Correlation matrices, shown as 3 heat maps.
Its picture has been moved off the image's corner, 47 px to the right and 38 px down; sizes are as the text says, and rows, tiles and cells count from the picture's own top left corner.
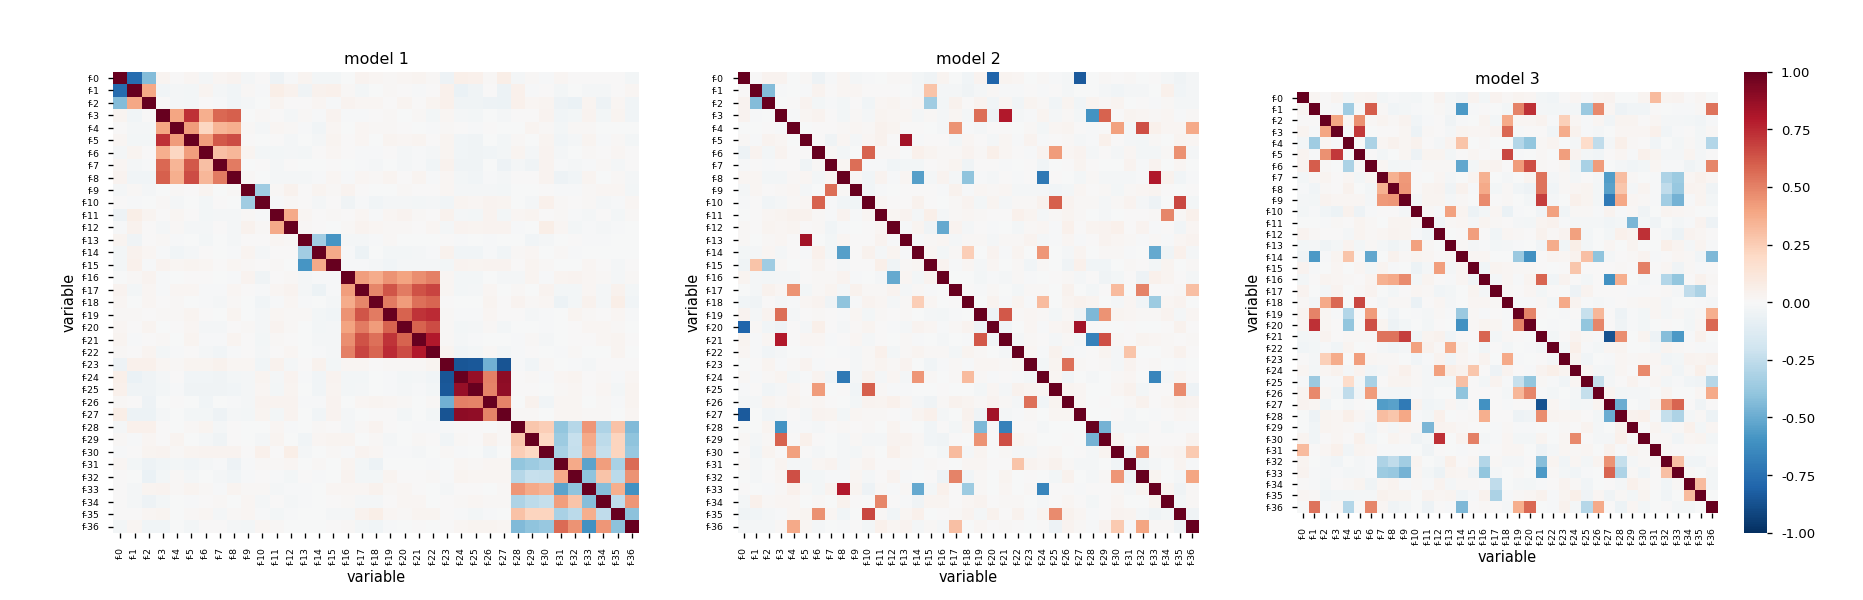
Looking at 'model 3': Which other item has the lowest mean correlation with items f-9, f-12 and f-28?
f-27
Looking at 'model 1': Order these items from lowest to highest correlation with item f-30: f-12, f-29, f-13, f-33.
f-13, f-12, f-29, f-33
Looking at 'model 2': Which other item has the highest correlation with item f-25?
f-10
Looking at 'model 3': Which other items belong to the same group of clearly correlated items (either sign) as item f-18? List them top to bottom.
f-2, f-3, f-5, f-23
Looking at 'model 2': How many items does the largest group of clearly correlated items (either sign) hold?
5
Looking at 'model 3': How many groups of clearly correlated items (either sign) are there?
8
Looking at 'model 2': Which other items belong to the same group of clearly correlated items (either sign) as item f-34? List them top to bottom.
f-11
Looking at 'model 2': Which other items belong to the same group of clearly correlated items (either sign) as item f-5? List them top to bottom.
f-13
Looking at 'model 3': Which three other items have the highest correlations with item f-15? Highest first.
f-30, f-12, f-24
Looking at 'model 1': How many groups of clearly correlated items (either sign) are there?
8
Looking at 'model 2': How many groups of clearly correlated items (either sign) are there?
12
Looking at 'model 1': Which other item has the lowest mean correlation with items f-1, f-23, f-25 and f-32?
f-0
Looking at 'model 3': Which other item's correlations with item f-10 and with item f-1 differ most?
f-20
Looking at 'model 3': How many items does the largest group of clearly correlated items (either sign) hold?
9
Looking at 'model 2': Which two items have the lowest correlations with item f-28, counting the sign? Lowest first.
f-21, f-3
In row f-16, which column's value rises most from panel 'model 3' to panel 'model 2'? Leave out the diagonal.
f-27
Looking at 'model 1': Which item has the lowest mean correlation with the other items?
f-23
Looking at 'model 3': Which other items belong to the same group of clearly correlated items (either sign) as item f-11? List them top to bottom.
f-29
